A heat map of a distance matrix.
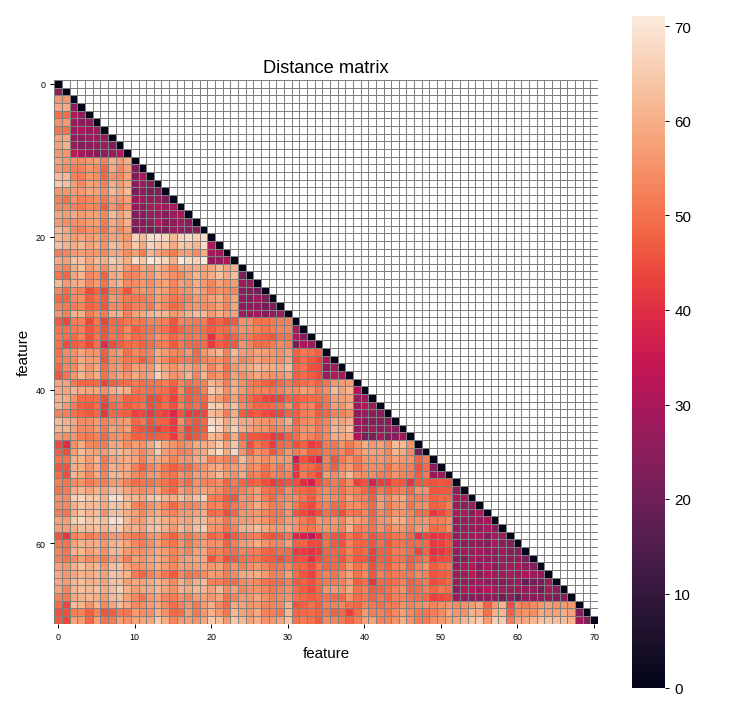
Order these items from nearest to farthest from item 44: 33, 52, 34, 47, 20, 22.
52, 34, 33, 22, 47, 20
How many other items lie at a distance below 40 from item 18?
9
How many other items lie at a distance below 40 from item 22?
3
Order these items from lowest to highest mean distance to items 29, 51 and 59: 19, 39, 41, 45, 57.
57, 41, 39, 45, 19
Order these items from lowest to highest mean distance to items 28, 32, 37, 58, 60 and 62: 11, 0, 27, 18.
27, 0, 11, 18
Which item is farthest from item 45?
20
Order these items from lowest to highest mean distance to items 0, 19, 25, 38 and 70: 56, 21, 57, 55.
56, 55, 57, 21
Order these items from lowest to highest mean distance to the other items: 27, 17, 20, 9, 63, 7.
63, 27, 17, 9, 7, 20
